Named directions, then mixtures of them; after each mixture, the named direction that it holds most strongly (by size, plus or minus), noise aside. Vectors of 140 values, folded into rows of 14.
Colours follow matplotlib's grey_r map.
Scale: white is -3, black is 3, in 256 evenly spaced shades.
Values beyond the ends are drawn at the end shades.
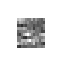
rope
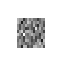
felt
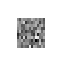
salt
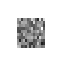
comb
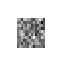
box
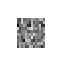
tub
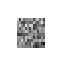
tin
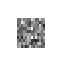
tub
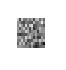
tin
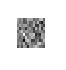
felt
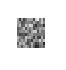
tin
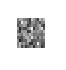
comb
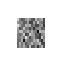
box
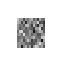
felt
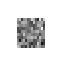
comb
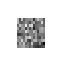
tin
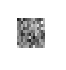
box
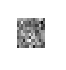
box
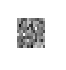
felt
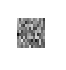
salt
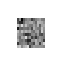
rope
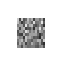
tin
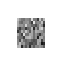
comb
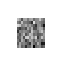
comb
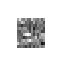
rope
